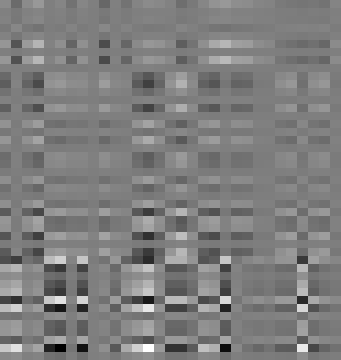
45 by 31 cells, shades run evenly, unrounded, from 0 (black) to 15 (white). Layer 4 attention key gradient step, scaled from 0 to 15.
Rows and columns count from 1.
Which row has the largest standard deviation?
44
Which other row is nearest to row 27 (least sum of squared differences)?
32
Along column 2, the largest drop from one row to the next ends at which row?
38
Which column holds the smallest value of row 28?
17
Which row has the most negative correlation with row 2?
4
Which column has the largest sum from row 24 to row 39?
2
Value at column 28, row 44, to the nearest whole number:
14
